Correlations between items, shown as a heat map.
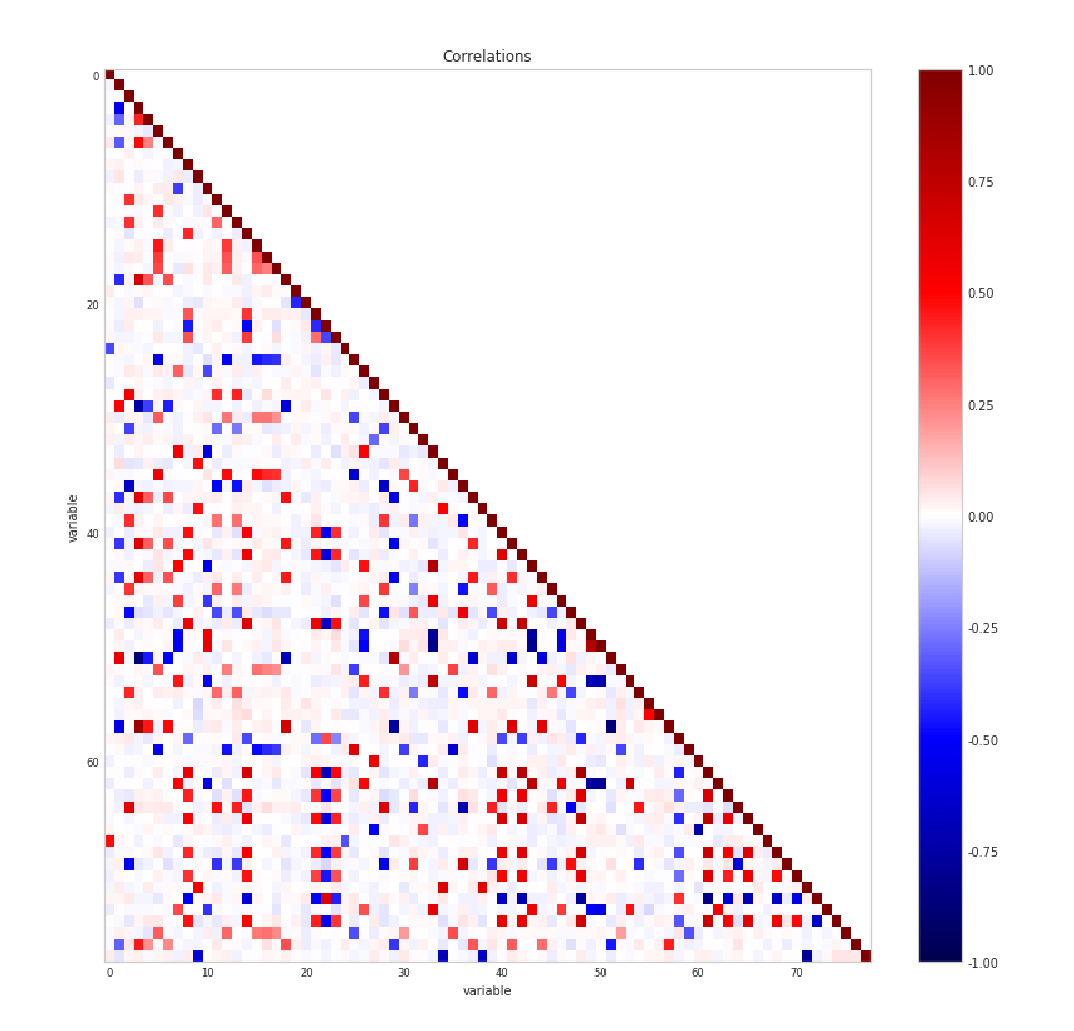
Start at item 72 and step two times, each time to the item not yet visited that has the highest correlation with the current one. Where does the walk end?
58
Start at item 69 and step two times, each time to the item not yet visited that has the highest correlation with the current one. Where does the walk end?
47
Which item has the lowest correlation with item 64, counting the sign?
36
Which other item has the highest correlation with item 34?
71
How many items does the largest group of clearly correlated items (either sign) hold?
16
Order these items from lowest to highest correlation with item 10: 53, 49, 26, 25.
53, 26, 25, 49
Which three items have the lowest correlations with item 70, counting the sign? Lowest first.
72, 22, 58
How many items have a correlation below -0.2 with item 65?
3
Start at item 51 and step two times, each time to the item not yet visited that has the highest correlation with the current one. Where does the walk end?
1
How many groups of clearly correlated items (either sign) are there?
10
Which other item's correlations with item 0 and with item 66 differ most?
60
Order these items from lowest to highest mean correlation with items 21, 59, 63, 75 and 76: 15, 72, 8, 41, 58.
72, 58, 15, 41, 8
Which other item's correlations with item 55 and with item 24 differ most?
56
